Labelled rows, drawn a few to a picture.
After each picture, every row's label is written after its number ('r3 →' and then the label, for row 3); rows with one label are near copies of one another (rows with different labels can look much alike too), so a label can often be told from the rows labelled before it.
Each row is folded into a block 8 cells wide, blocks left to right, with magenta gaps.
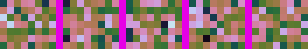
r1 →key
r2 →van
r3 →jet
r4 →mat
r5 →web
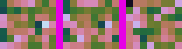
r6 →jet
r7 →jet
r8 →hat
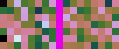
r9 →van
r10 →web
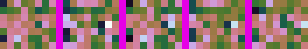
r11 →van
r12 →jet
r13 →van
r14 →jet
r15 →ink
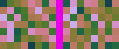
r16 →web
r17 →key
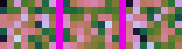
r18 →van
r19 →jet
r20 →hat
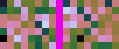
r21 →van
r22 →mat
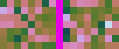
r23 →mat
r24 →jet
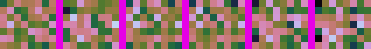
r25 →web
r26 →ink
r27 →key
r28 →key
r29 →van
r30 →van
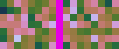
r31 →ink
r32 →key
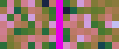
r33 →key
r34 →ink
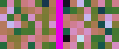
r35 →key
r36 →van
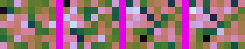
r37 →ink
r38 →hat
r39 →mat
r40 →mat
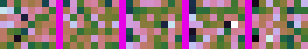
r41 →mat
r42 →key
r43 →jet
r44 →jet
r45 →van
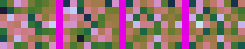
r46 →ink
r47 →mat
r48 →key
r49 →key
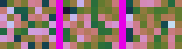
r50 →web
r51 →ink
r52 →jet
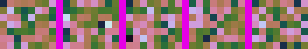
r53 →hat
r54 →jet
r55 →van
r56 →mat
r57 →web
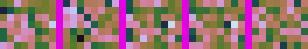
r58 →ink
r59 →mat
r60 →jet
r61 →jet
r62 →web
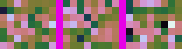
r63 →ink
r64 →mat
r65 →jet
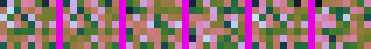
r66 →key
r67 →key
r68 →ink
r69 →van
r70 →key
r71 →hat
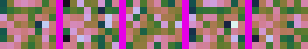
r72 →jet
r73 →van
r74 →key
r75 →jet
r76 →van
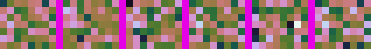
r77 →web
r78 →mat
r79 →hat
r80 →web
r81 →jet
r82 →web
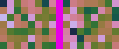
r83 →key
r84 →hat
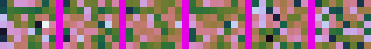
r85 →jet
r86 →van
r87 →ink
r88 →jet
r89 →mat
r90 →web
